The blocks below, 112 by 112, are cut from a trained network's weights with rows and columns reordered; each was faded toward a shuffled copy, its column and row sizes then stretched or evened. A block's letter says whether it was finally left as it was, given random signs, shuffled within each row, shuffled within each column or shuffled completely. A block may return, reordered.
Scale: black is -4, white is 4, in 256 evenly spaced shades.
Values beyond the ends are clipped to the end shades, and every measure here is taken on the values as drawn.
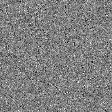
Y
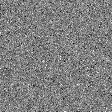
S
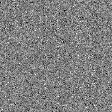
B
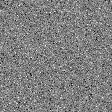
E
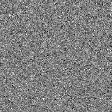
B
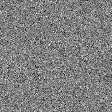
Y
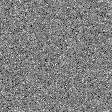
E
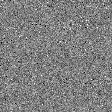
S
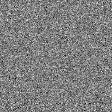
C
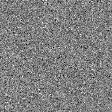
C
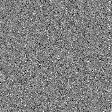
Y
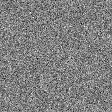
E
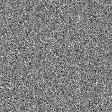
Y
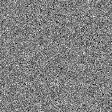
C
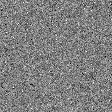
Y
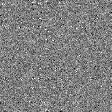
B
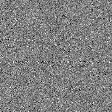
C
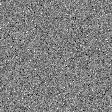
E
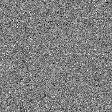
C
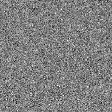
B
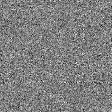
C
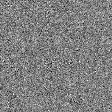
C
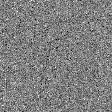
Y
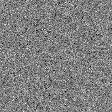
Y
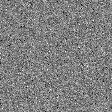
Y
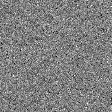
Y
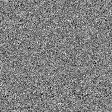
S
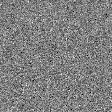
C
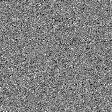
S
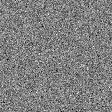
E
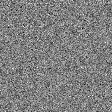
S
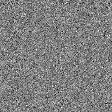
C
